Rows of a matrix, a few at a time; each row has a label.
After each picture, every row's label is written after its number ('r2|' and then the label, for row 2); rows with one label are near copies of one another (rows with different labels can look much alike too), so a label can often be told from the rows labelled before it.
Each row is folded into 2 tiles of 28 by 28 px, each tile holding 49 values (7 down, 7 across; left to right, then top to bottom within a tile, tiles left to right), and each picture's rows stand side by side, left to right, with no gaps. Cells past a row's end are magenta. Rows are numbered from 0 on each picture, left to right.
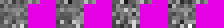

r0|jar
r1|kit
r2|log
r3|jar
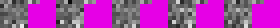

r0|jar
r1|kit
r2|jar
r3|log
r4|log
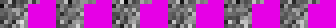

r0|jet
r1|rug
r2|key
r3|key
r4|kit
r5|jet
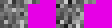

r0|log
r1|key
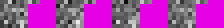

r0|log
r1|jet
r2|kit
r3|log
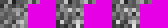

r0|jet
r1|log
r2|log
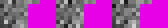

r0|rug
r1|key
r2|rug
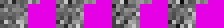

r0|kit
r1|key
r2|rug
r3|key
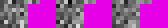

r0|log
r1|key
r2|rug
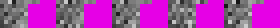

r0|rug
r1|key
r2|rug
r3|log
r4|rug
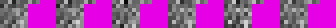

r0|jet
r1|jet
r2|key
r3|log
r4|log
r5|log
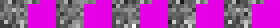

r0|log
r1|rug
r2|jar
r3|kit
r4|log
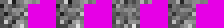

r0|rug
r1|rug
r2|jar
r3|rug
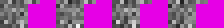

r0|log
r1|jar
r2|log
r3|key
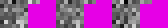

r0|kit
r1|log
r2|key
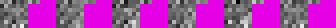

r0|jar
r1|rug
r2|jet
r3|key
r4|kit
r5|jar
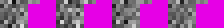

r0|key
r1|log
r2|rug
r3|key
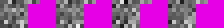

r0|log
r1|jar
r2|key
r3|kit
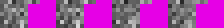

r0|log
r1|log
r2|kit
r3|rug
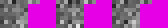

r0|kit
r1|jar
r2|jet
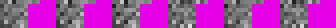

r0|rug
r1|rug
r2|rug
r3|jar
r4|rug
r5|jar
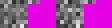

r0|jar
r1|log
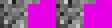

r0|rug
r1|rug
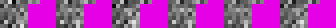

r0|key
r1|log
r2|jet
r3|log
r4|log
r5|jet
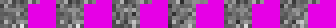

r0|jar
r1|jar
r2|log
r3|rug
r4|jar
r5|jet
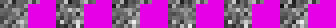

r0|jet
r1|log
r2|jet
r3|jar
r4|log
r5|jet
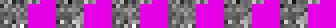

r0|jar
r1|kit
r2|jar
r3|jar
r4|kit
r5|kit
